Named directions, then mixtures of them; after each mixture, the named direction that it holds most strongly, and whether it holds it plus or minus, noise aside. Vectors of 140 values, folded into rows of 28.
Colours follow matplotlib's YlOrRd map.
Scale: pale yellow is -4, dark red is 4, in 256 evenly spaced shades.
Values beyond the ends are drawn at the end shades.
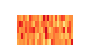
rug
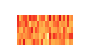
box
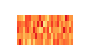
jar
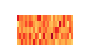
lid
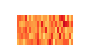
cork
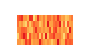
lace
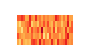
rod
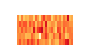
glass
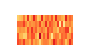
cork, minus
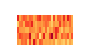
lid, plus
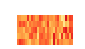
cork, minus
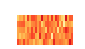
cork, minus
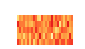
lid, minus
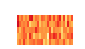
box, plus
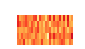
box, plus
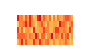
lid, plus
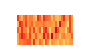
lid, plus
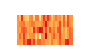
glass, plus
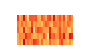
box, plus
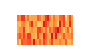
jar, minus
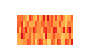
rug, plus
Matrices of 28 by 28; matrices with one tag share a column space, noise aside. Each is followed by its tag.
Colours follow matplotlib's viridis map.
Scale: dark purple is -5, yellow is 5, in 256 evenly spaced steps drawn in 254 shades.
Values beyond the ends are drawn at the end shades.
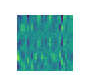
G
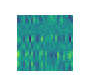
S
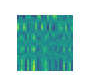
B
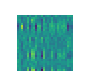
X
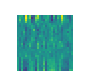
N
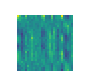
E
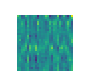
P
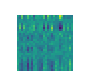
B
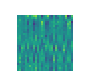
P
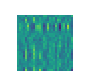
X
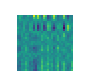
B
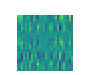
G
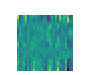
N
